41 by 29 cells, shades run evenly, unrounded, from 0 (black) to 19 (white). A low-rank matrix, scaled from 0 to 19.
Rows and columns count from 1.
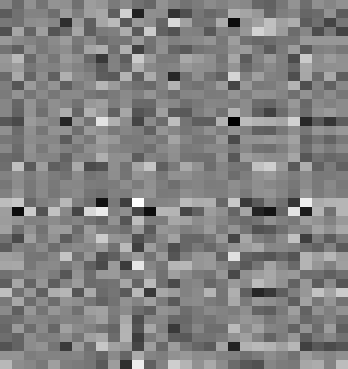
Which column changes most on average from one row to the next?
20
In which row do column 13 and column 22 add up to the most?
4
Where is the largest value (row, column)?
23, 12
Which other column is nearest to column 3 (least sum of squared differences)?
5
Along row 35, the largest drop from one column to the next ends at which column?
26
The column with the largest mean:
9
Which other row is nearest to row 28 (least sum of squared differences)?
36
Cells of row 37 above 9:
16
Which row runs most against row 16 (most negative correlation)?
29
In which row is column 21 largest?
14
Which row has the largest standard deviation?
24
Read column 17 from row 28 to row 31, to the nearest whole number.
9 11 11 9
